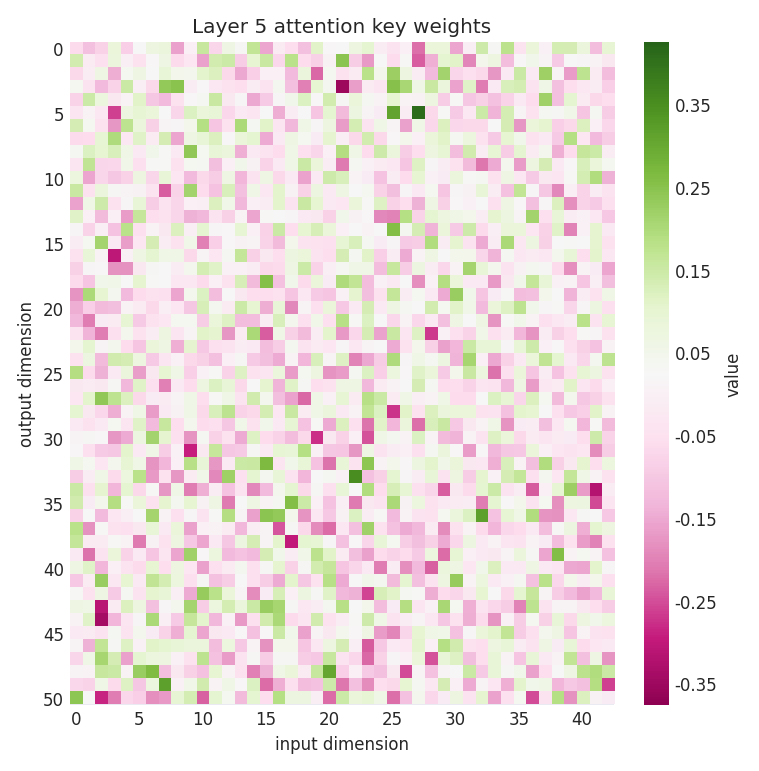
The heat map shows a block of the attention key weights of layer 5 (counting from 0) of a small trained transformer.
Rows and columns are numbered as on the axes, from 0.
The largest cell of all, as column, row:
27, 5
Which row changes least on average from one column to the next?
23
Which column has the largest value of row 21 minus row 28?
40
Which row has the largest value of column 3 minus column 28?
47
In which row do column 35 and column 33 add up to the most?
20
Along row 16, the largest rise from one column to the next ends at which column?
4
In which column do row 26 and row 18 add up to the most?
15
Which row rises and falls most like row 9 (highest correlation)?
6
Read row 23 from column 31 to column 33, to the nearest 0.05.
0.15 0.1 0.1
